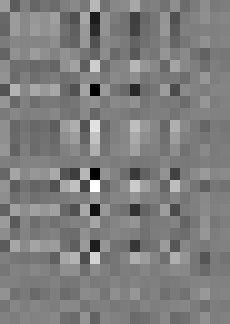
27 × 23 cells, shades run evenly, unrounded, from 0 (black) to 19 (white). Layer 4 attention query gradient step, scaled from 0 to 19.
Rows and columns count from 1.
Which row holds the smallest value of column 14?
8
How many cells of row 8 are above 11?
7
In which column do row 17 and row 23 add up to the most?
10
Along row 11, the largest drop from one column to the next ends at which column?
11
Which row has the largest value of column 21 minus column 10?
15
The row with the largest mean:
16
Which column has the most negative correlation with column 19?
21
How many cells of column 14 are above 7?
20
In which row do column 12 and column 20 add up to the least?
5
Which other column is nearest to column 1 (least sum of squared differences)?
13
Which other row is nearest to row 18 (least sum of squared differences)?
2
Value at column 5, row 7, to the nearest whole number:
9
